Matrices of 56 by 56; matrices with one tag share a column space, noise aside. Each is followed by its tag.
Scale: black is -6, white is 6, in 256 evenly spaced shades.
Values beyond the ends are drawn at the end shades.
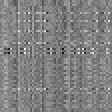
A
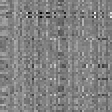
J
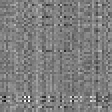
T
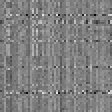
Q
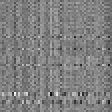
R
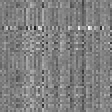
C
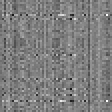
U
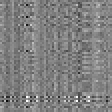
T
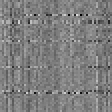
Q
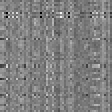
J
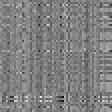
T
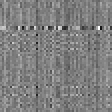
C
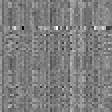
C
